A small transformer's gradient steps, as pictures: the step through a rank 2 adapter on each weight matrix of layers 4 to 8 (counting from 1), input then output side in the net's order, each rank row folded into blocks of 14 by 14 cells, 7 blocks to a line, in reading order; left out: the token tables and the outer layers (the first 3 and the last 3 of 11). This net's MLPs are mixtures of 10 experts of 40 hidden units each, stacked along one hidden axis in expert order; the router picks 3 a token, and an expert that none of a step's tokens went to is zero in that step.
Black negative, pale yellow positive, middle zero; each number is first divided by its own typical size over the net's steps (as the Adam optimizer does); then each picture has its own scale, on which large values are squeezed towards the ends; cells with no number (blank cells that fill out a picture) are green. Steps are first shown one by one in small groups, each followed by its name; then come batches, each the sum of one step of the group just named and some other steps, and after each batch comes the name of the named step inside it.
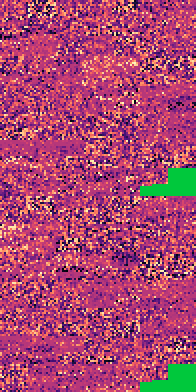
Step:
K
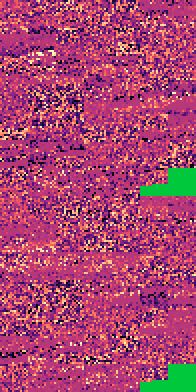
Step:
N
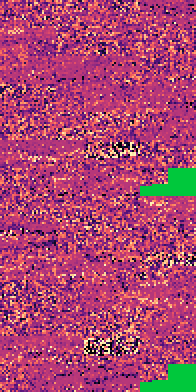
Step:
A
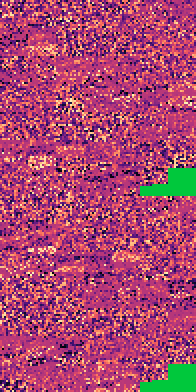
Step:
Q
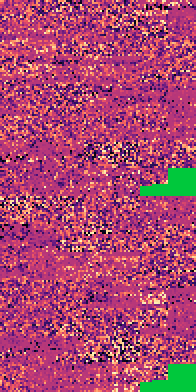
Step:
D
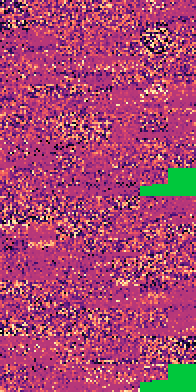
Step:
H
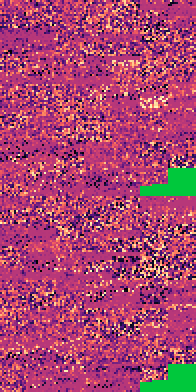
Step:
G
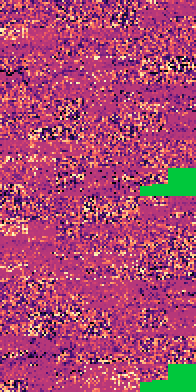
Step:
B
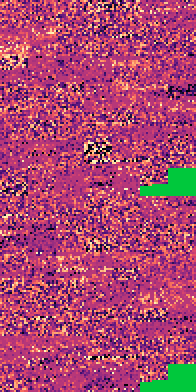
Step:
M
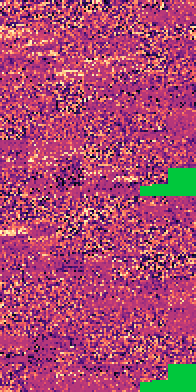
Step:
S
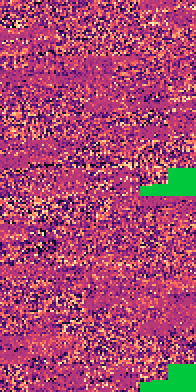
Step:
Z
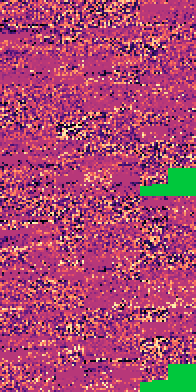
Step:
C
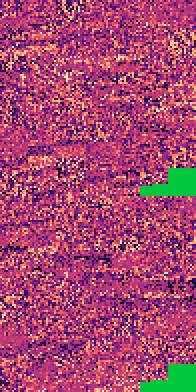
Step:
Q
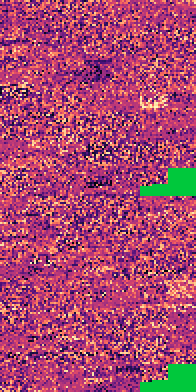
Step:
G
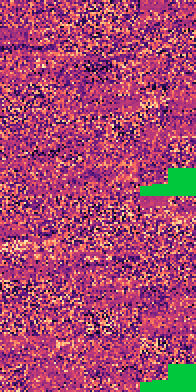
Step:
G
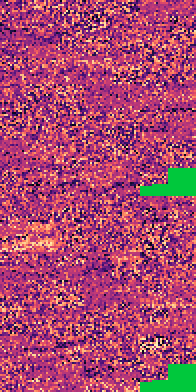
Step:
C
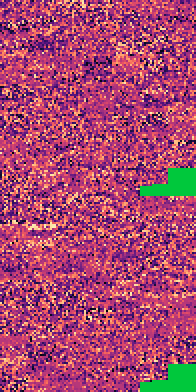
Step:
H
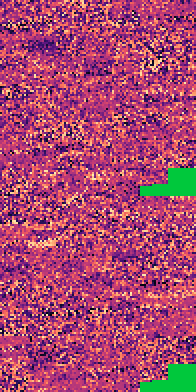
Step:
H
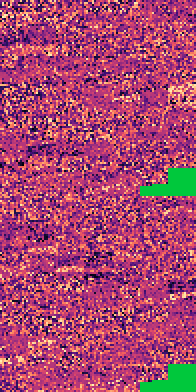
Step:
Q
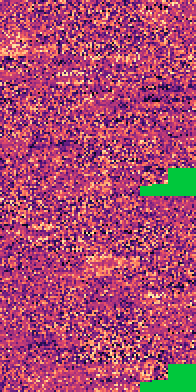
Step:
D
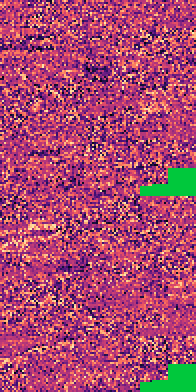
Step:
S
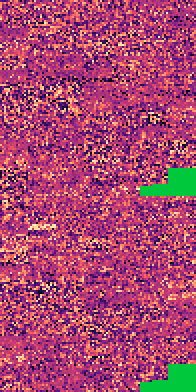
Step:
M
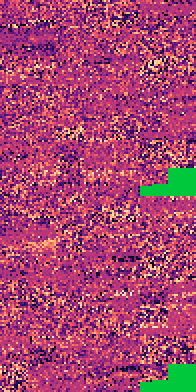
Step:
G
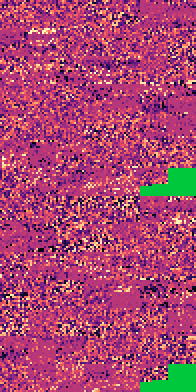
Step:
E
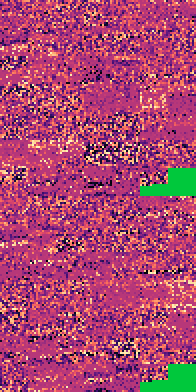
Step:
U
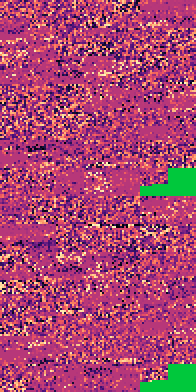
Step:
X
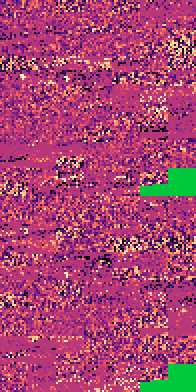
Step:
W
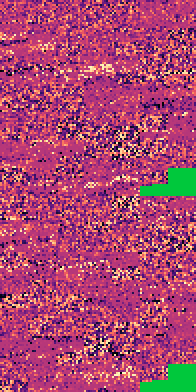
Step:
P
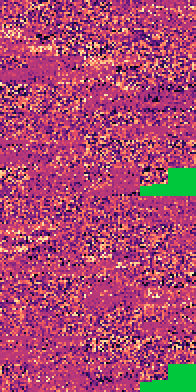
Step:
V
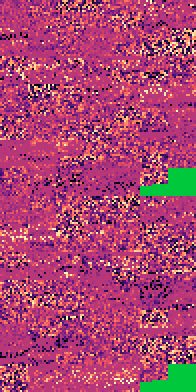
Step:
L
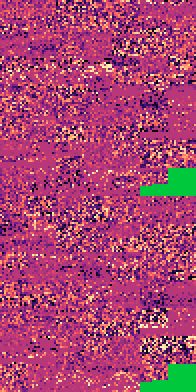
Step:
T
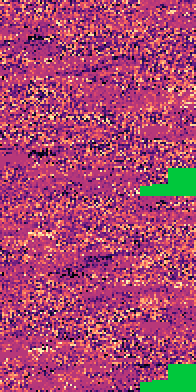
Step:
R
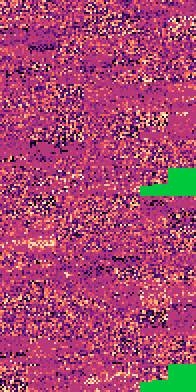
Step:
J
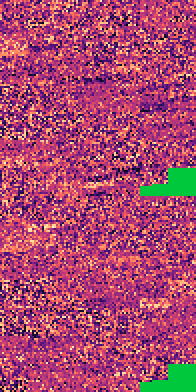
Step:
P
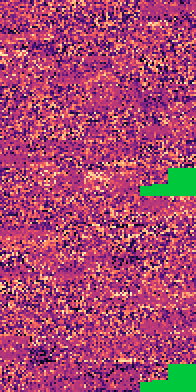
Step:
X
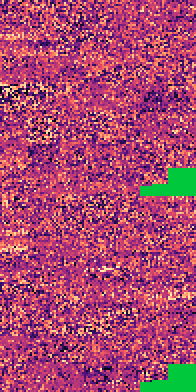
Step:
V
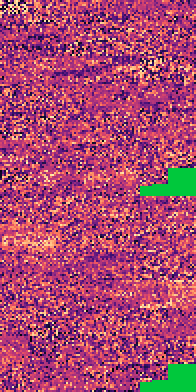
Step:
R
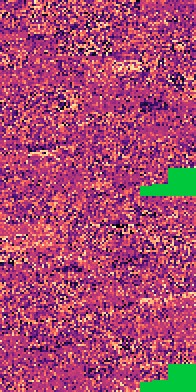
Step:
X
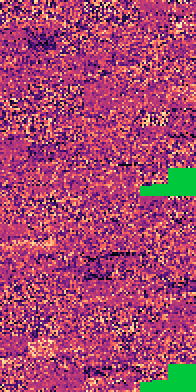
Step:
J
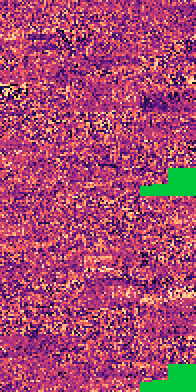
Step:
E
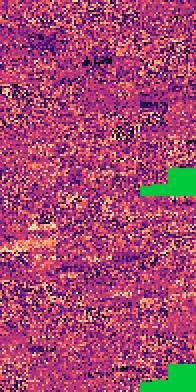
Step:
T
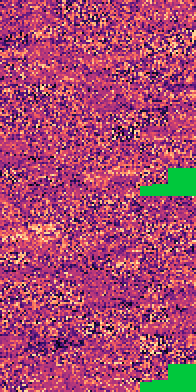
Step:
L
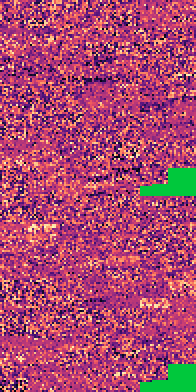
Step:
P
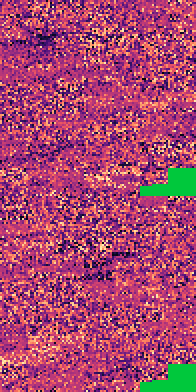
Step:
V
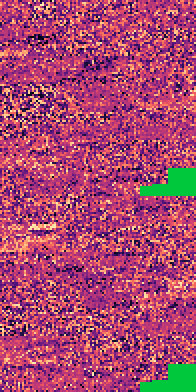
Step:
R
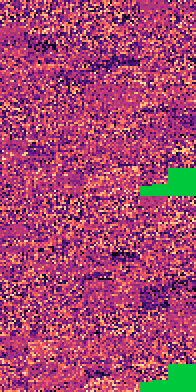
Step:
E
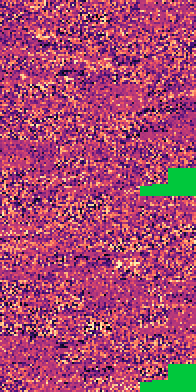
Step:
W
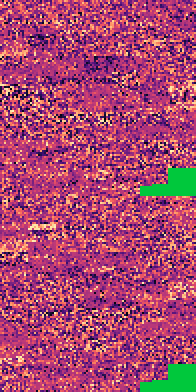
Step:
R
